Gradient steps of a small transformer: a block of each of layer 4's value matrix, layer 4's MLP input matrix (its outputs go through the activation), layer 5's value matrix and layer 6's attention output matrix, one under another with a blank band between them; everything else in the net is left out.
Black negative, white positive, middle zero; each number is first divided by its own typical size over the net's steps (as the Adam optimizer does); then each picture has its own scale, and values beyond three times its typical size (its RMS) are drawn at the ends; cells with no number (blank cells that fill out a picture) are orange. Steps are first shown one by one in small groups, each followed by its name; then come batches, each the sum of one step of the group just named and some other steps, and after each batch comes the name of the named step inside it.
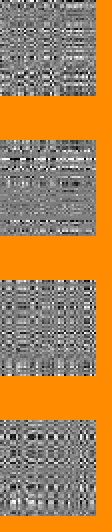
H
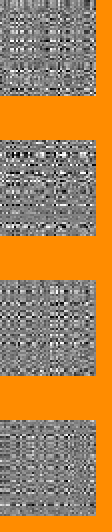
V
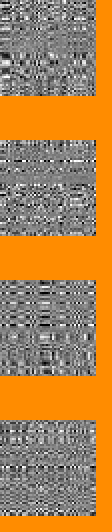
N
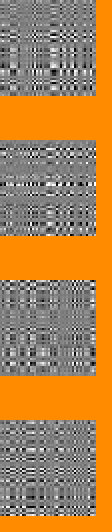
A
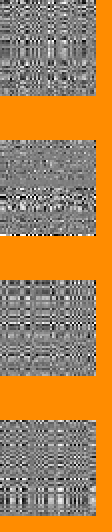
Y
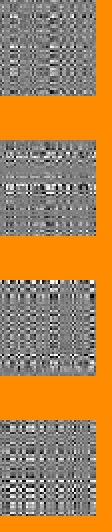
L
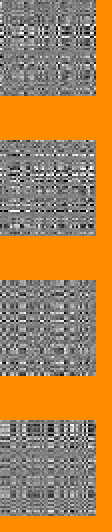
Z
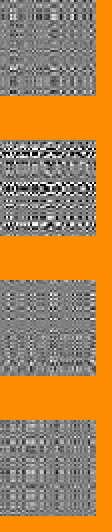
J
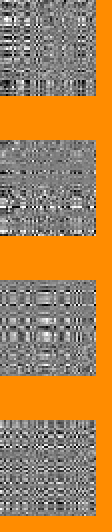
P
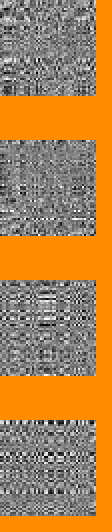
N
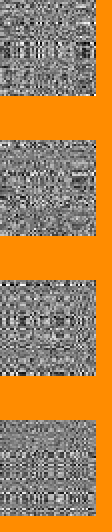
Y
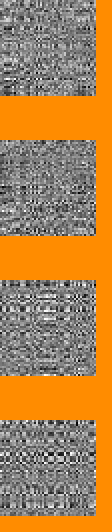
J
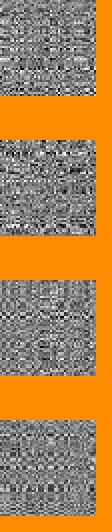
V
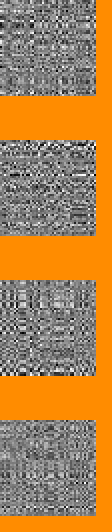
J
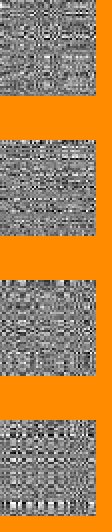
Z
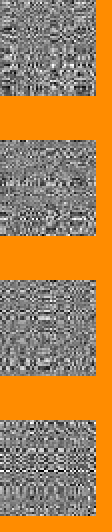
A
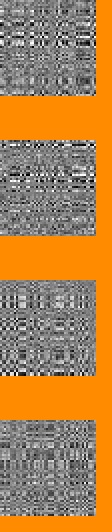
Z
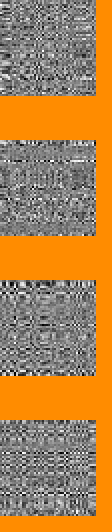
N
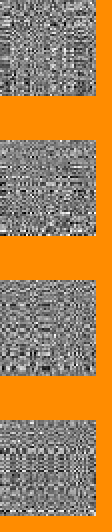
A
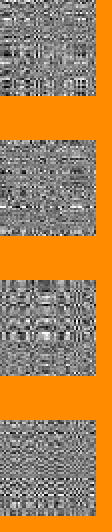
P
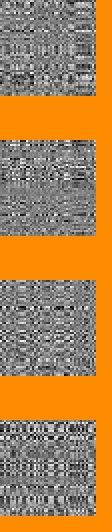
H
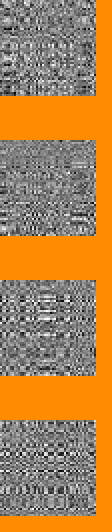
A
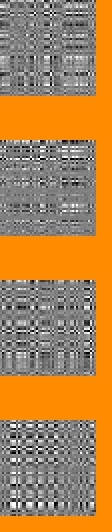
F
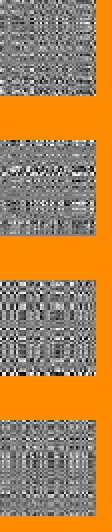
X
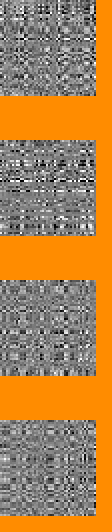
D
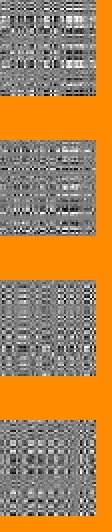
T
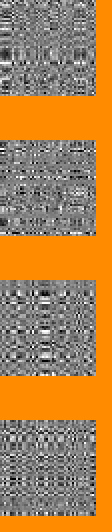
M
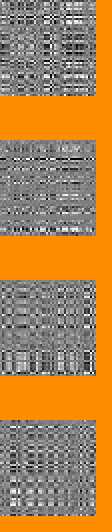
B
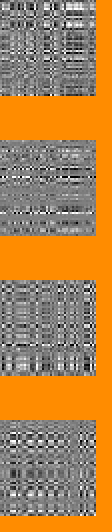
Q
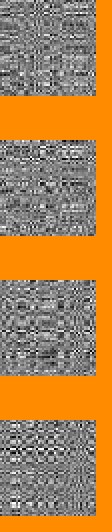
F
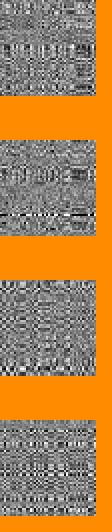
Q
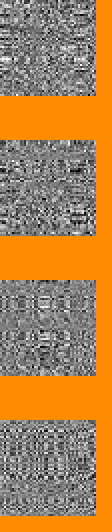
D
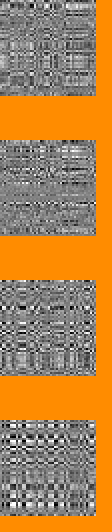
F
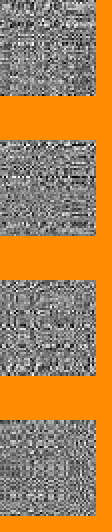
Q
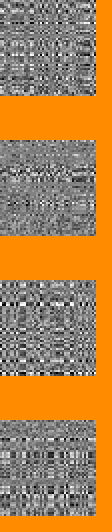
X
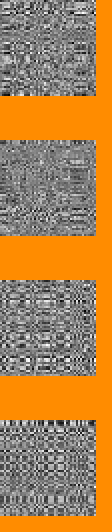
Q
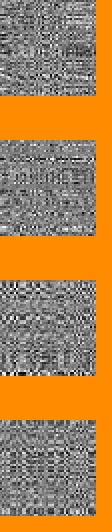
B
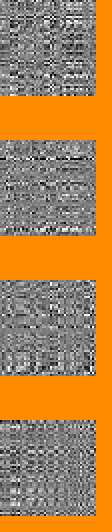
B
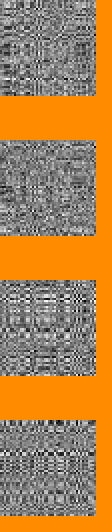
B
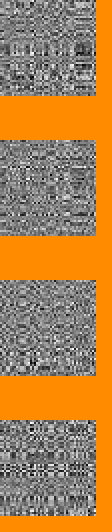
B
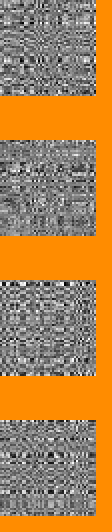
X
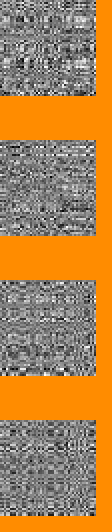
T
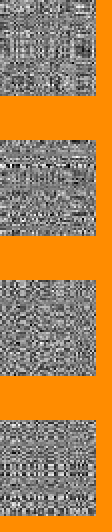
F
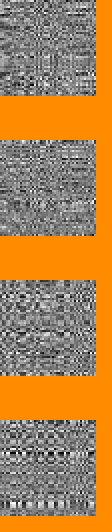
F
